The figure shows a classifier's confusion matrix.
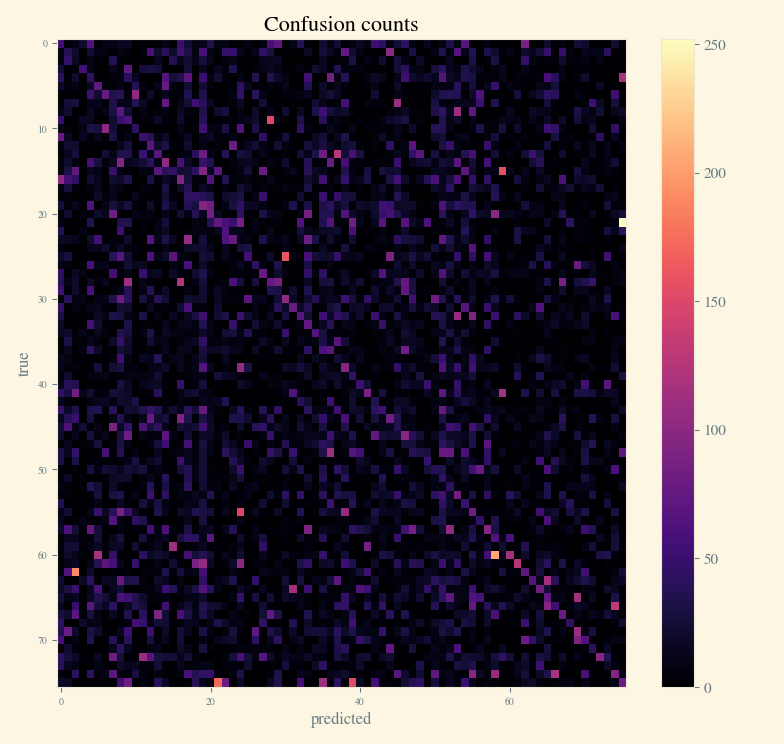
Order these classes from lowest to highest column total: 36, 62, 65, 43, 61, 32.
61, 62, 32, 43, 36, 65
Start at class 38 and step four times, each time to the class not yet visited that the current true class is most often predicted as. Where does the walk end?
53
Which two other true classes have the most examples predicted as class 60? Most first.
58, 53
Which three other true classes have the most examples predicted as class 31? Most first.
64, 41, 48
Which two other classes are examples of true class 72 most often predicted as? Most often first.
11, 7
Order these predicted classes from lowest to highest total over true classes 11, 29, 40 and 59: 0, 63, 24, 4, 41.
63, 24, 4, 41, 0
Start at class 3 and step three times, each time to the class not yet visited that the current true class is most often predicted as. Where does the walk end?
16
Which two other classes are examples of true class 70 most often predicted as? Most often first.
69, 62
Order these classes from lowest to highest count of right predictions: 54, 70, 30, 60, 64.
54, 70, 64, 30, 60
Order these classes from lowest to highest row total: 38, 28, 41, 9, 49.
49, 9, 38, 41, 28
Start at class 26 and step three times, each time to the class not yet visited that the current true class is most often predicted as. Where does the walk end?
44
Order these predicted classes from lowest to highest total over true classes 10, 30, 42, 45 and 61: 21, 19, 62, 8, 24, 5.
62, 21, 5, 8, 24, 19
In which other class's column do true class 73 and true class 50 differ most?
56
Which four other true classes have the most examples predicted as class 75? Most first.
21, 4, 48, 22
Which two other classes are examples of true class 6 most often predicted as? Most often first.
10, 56
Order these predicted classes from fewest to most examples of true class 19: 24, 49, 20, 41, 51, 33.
49, 41, 33, 24, 51, 20
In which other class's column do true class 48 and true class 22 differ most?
36
